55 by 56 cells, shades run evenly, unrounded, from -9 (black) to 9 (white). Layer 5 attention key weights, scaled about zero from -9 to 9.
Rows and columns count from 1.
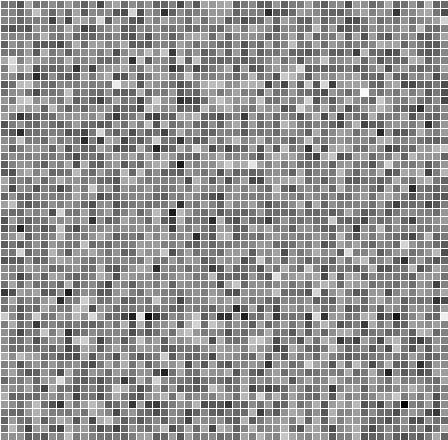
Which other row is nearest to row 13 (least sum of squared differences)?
18
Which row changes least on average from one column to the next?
25
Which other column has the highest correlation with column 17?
19
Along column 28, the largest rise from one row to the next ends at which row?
41
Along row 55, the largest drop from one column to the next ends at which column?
46
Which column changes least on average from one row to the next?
26
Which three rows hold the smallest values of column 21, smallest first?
47, 2, 17
